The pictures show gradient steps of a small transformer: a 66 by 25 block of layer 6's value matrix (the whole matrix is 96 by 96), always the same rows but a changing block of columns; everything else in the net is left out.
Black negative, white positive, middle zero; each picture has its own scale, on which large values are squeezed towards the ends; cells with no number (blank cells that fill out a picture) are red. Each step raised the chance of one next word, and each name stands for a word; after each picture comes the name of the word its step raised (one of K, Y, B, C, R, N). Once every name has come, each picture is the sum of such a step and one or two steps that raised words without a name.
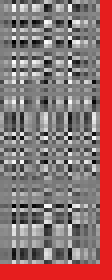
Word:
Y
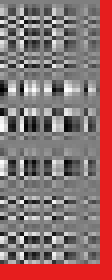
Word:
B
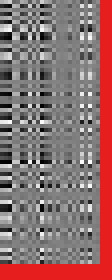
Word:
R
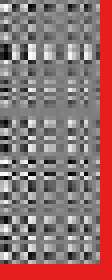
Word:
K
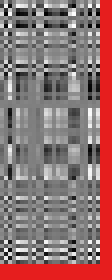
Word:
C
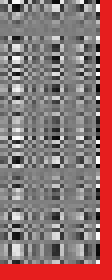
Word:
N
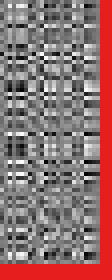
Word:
K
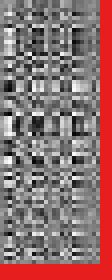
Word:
B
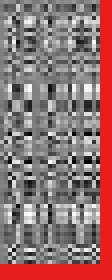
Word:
Y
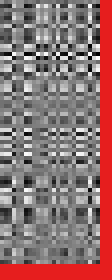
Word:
N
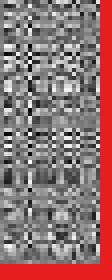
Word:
N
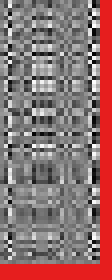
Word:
C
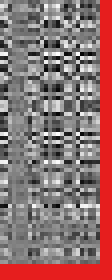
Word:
Y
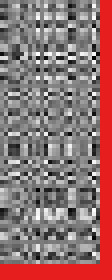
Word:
K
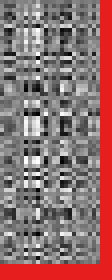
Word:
B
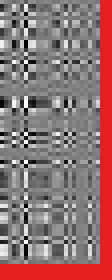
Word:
Y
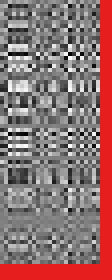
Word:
N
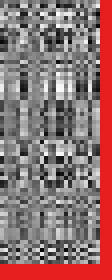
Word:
C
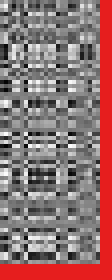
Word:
K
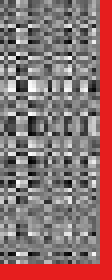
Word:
B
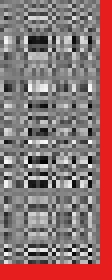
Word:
R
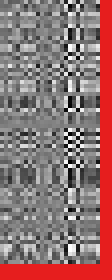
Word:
N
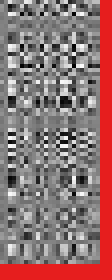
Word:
N
